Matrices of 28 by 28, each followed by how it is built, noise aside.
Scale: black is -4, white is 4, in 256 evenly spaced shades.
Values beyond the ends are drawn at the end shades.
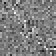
block diagonal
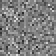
repeating rows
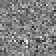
uneven rows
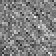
Toeplitz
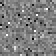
sparse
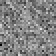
Toeplitz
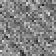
Toeplitz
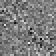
block diagonal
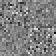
block diagonal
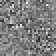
block diagonal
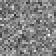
noise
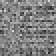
blocks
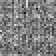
blocks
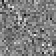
block diagonal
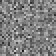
repeating rows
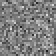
noise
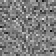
repeating rows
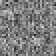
blocks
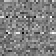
uneven rows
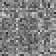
blocks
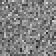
noise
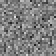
noise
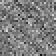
Toeplitz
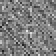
Toeplitz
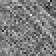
Toeplitz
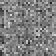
blocks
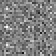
repeating rows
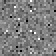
sparse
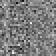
repeating rows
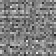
blocks
